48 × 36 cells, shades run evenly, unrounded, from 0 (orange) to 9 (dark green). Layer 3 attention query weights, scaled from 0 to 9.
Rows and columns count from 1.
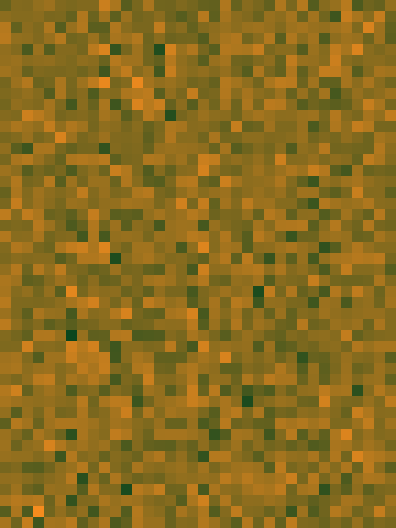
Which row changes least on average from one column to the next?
13
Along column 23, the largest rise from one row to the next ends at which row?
36
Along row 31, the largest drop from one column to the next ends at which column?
8
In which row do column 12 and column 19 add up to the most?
45
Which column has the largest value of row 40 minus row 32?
7
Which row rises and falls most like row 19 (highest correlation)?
17
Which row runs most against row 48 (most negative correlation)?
29
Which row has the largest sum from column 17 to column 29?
41
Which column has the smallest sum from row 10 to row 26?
19
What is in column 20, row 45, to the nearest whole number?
3
